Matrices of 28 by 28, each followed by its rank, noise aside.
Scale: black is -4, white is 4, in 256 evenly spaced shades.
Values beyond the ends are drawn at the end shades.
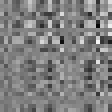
two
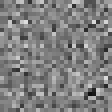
six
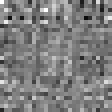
four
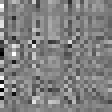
three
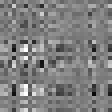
two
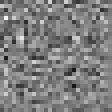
six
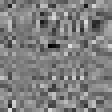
four
